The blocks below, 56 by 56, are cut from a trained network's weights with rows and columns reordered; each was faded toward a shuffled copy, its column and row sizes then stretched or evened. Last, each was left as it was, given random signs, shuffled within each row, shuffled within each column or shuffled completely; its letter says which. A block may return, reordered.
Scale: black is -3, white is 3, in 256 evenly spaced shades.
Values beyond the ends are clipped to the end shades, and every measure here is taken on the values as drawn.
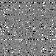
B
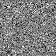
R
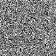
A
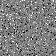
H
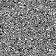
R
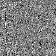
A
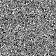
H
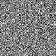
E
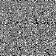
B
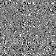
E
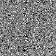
B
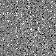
A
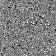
H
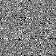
B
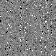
A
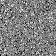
H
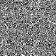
B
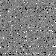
R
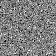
H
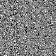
A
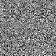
E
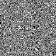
B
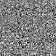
B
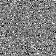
R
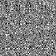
E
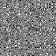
E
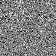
R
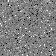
H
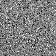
H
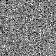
A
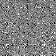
B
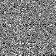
B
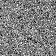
H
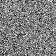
H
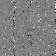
A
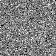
H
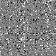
B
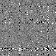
B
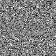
R
